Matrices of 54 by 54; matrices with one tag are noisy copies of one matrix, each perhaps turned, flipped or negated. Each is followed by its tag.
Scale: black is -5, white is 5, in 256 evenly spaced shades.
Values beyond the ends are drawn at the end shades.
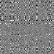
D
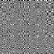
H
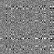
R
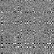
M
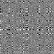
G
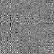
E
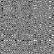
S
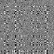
R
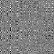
E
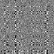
R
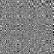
H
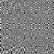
H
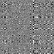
D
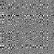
R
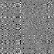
D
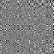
H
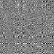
E
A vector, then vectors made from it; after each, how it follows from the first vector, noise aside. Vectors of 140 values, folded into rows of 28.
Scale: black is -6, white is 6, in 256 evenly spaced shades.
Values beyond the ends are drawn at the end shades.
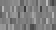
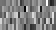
scaled up.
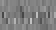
reversed, negated, partly zeroed.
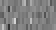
reversed, negated, partly zeroed.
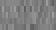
shrunk.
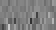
reversed, partly zeroed.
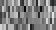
scaled up.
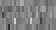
reversed, negated, partly zeroed.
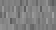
shrunk.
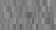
wrapped around, shrunk.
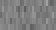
shrunk.
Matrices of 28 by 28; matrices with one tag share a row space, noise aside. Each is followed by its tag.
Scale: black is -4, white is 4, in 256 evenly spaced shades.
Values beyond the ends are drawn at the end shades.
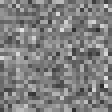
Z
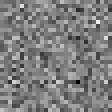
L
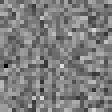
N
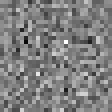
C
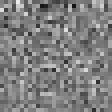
C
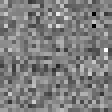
Z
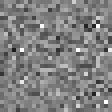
L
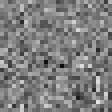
L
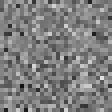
C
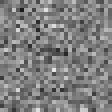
C
